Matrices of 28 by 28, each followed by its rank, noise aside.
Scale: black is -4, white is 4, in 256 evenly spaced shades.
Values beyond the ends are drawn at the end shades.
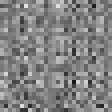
three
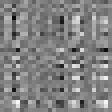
two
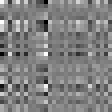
one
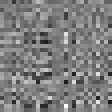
three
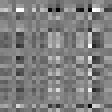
one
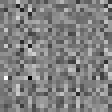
four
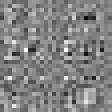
four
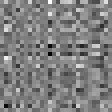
three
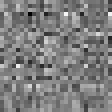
four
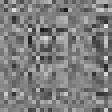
three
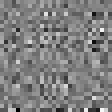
three
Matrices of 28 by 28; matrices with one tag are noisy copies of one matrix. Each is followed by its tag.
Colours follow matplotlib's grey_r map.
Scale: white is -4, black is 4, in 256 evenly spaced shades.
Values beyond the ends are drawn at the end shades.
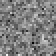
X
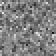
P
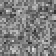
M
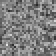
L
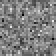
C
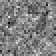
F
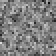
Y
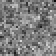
F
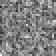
L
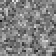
X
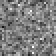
C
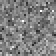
F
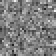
L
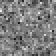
C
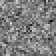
Y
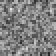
C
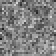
F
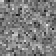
Y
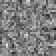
L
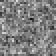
M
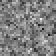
X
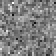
C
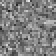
L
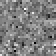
L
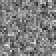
L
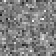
X
